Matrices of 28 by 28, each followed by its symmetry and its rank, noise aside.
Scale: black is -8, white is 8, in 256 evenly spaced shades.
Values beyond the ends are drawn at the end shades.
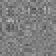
no symmetry, rank three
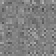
symmetric, rank three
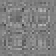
no symmetry, rank three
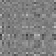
no symmetry, rank two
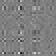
no symmetry, rank one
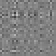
antisymmetric, rank two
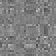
antisymmetric, rank two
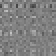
no symmetry, rank two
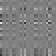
no symmetry, rank one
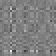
no symmetry, rank one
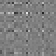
no symmetry, rank one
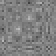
symmetric, rank three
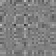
symmetric, rank two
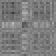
symmetric, rank one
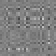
no symmetry, rank two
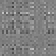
antisymmetric, rank two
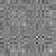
symmetric, rank three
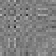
symmetric, rank two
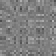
antisymmetric, rank two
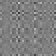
no symmetry, rank one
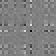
symmetric, rank one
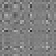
symmetric, rank two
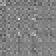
symmetric, rank three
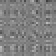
antisymmetric, rank two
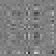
no symmetry, rank two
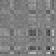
symmetric, rank one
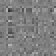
no symmetry, rank three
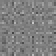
antisymmetric, rank two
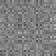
no symmetry, rank two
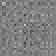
symmetric, rank three
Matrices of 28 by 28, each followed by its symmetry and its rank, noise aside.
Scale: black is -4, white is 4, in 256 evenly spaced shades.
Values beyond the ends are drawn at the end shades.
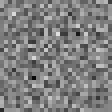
symmetric, rank six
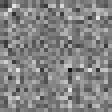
symmetric, rank four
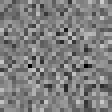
symmetric, rank six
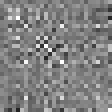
symmetric, rank four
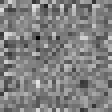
symmetric, rank four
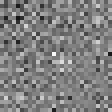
symmetric, rank four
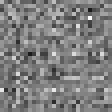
no symmetry, rank six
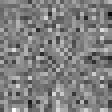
antisymmetric, rank six
